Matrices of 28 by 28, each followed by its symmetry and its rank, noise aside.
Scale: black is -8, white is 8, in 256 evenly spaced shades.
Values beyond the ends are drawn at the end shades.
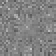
symmetric, rank eight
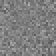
no symmetry, rank seven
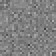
symmetric, rank eight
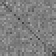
symmetric, rank six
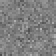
no symmetry, rank eight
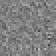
antisymmetric, rank six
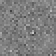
symmetric, rank eight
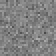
no symmetry, rank eight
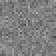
no symmetry, rank eight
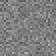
no symmetry, rank seven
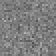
no symmetry, rank six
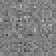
antisymmetric, rank six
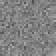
symmetric, rank seven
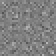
symmetric, rank seven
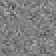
antisymmetric, rank eight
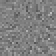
no symmetry, rank seven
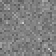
symmetric, rank six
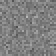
antisymmetric, rank eight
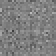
antisymmetric, rank six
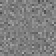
no symmetry, rank seven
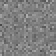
no symmetry, rank six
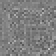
symmetric, rank seven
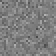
symmetric, rank seven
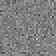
no symmetry, rank eight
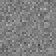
no symmetry, rank six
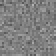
antisymmetric, rank eight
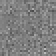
no symmetry, rank six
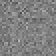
no symmetry, rank seven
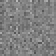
no symmetry, rank six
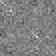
symmetric, rank six
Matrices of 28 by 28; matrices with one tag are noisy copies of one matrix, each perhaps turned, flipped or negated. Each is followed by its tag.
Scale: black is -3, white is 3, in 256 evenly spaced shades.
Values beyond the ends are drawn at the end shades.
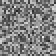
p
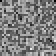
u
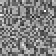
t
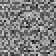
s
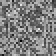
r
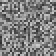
p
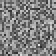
s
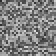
r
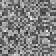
t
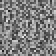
s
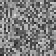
r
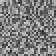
t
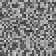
t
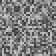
p
